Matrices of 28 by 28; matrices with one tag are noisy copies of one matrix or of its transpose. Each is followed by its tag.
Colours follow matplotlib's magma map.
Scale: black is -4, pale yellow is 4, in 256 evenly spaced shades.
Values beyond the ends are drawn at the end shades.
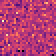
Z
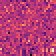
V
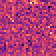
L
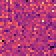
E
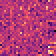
V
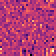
V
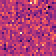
L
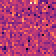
L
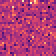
L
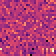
V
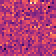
L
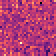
E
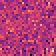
V
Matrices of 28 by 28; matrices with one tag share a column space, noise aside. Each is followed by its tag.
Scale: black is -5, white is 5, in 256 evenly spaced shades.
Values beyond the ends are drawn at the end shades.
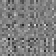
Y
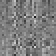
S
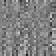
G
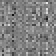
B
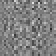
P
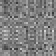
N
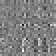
Y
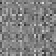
B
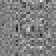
P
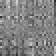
S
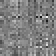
S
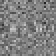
P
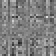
S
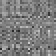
N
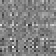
Y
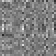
P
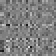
Y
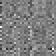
N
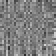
G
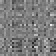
Y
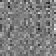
P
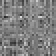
S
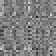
N
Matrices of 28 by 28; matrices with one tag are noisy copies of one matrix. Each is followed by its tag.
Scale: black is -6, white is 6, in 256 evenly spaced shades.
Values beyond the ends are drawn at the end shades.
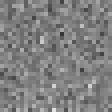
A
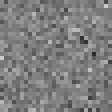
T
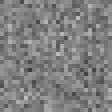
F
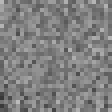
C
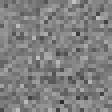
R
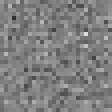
R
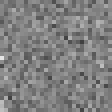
T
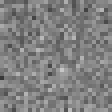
A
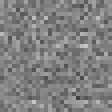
R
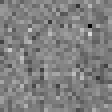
F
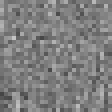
C
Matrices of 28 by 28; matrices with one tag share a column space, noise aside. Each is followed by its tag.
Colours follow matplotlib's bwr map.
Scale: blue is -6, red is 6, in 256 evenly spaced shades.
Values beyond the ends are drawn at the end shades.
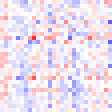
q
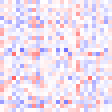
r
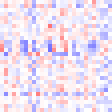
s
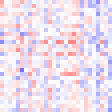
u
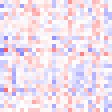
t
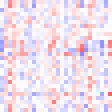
s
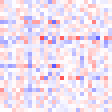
q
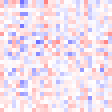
u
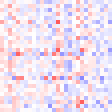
r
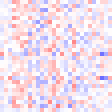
r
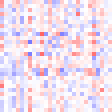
u
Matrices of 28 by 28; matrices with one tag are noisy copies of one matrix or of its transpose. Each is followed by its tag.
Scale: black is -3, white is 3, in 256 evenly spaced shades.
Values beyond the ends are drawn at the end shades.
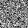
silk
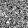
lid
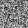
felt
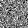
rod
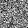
lid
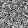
felt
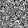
silk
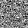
rod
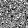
rod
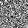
rod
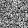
lid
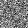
rod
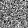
silk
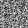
felt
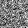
felt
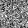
lid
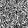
rod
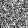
felt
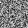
rod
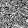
felt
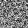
rod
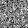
lid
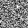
silk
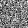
rod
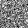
felt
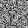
rod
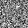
silk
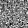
lid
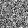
felt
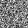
rod
